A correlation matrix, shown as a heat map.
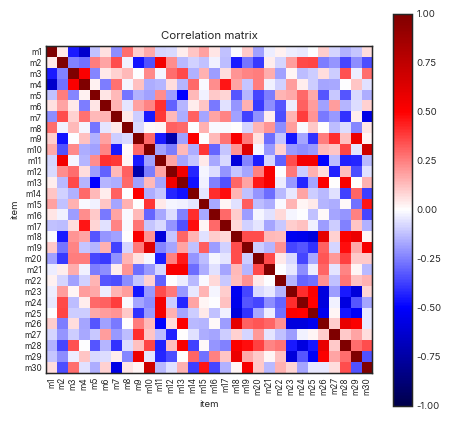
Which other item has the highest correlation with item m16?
m14
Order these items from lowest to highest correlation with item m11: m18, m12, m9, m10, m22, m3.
m18, m9, m22, m10, m3, m12
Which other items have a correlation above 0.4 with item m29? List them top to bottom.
m9, m18, m26
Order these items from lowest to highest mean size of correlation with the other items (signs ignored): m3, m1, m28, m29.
m1, m3, m29, m28
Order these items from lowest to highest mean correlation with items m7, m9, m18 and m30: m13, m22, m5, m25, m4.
m25, m5, m22, m13, m4
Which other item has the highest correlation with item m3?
m4
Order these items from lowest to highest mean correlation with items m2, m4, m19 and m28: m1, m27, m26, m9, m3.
m1, m27, m9, m26, m3
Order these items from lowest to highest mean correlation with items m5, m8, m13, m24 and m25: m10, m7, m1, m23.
m10, m1, m7, m23
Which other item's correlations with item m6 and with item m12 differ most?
m9
